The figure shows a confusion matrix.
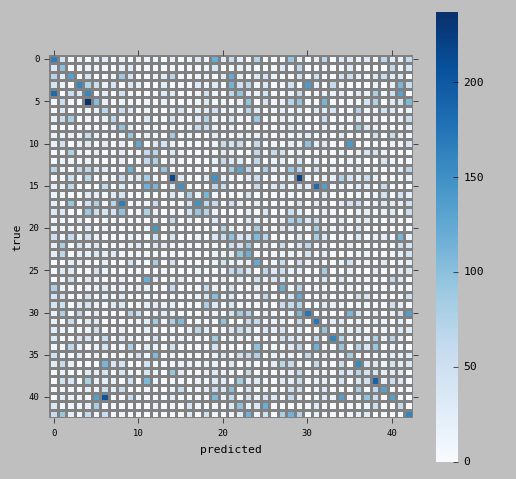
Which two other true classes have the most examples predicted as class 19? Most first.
14, 0
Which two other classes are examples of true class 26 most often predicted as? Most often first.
11, 40
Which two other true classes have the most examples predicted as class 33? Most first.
3, 6
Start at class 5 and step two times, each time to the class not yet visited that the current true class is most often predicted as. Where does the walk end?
0
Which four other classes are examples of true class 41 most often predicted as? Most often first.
25, 22, 5, 38
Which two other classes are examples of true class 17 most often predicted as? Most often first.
8, 2
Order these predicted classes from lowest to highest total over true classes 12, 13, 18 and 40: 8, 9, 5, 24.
24, 8, 9, 5
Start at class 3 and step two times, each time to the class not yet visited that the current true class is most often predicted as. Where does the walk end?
42
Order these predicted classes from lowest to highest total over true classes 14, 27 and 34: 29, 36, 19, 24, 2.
36, 2, 24, 19, 29
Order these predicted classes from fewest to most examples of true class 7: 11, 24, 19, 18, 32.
19, 11, 32, 18, 24
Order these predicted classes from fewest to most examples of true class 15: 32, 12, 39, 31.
39, 12, 32, 31
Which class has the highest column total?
29
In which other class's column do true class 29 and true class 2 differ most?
21
